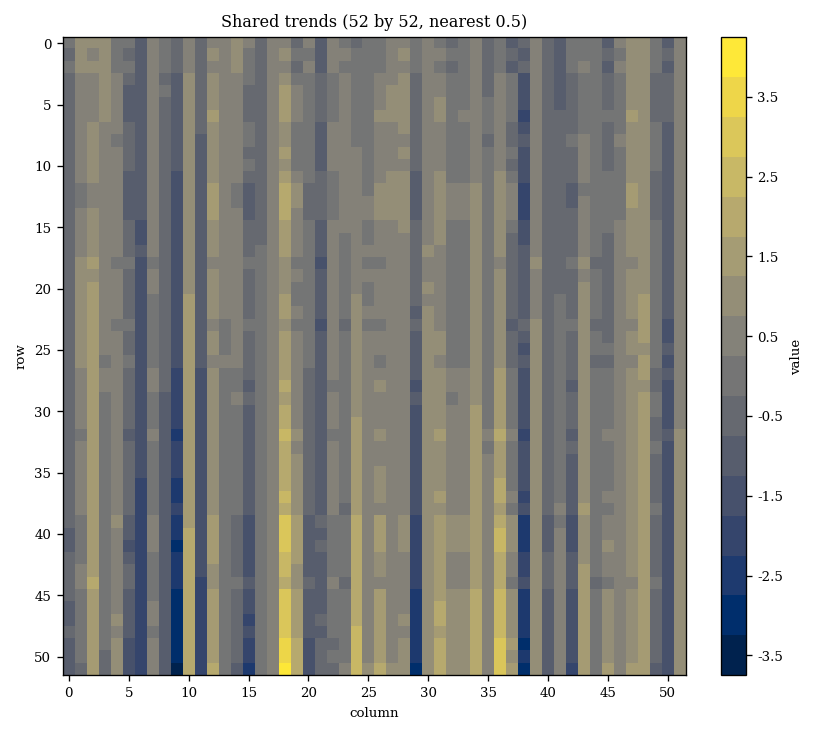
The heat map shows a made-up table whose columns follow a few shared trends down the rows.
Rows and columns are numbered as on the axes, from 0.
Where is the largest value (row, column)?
51, 18
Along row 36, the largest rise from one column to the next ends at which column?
10
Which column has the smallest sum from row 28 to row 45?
9
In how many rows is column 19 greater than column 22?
27
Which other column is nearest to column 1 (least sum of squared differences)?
22
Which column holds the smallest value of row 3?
38
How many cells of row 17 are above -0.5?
36
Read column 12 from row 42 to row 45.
1.5 1 1 1.5
